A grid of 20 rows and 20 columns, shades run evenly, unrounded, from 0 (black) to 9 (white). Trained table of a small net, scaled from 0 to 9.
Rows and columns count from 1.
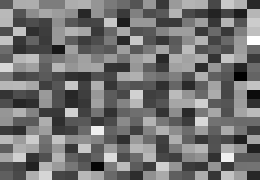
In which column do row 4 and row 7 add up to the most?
2
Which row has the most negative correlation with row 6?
16
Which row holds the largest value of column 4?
20
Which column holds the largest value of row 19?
13
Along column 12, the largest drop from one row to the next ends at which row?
19
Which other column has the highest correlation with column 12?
18
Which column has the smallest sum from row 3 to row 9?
4
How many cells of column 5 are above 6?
3
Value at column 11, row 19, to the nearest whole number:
3
